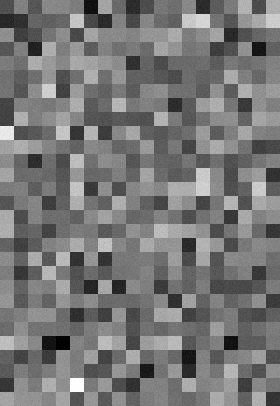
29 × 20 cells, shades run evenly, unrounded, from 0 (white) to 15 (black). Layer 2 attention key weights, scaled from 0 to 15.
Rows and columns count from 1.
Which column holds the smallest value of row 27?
17
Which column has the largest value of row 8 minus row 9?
13
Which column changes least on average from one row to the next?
11
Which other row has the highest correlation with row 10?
19
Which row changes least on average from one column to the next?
24
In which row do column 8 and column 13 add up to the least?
25
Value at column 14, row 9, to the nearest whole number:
10
